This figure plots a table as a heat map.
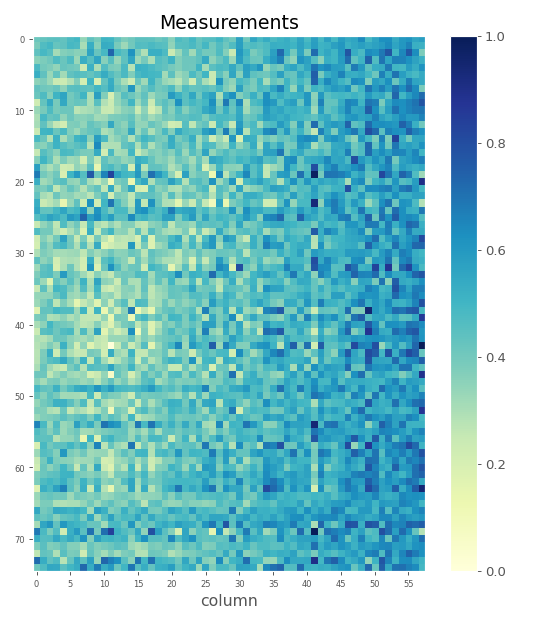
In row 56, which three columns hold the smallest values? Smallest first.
7, 9, 20
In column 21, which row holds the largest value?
63
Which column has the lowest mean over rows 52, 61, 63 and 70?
11
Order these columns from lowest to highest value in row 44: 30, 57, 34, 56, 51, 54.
57, 51, 34, 30, 54, 56
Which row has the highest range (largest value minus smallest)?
43
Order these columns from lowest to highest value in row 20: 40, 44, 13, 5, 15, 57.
5, 13, 15, 44, 40, 57
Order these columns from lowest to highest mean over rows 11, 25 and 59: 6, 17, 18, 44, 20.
17, 18, 6, 20, 44
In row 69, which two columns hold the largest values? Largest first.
41, 11
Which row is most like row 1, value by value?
0
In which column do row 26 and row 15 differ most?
9
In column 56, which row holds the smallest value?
69
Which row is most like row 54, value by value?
73
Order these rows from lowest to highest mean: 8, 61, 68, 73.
8, 61, 73, 68
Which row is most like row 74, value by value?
25
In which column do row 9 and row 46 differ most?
26
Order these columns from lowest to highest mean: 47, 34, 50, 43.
34, 43, 47, 50
